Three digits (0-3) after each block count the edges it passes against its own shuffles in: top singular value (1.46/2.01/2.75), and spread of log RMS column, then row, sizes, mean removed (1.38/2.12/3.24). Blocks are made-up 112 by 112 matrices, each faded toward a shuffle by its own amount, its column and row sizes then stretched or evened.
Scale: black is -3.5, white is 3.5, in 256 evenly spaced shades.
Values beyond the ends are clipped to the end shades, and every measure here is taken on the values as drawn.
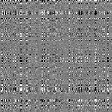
3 3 3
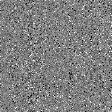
1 2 0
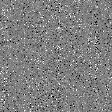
0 2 0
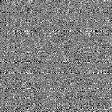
2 1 3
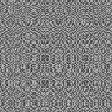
3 2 1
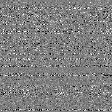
0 1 3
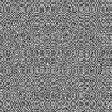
3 0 1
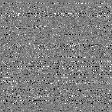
0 1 3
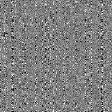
2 3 1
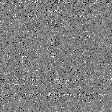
1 1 2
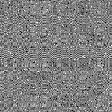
3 0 1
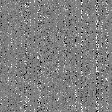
1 3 0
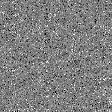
1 1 0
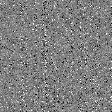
0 2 0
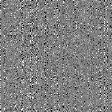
2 3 1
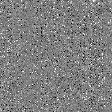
0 2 0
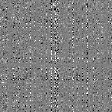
2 3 2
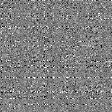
1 2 3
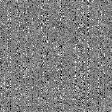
0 3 1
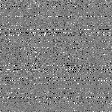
0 1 3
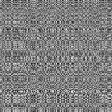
3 2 3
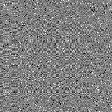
3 0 1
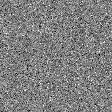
0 0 0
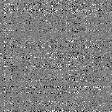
0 2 3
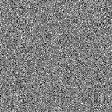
2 1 0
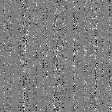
0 3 1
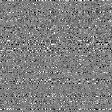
2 0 3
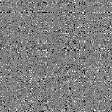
2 2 2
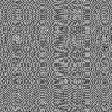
3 1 0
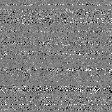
0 1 3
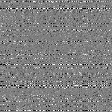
3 0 3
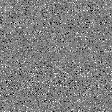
0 0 2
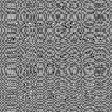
3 0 0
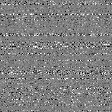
2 0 3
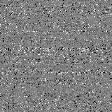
1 0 2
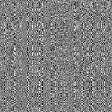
3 3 1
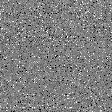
1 0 1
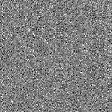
2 1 0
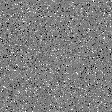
0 0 1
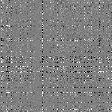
2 3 3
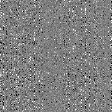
0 3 1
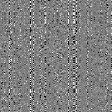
3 3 0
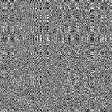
3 2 2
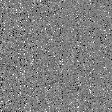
0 2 0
